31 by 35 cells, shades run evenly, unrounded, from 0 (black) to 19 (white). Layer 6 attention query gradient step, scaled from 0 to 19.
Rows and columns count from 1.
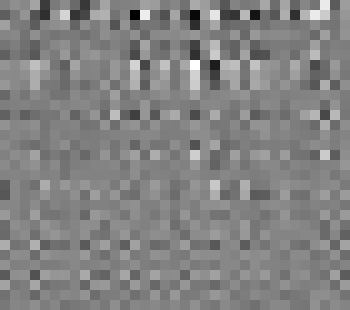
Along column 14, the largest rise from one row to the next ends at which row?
7
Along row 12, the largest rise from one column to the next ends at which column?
34
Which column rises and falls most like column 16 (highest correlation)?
2
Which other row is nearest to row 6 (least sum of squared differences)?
5
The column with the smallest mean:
9
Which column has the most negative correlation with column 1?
25
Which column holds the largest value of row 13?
33
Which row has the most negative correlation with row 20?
27
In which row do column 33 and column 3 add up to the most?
1
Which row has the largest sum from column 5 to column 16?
19
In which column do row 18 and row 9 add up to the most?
20
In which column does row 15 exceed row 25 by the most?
22
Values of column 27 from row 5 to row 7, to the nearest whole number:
9 6 11
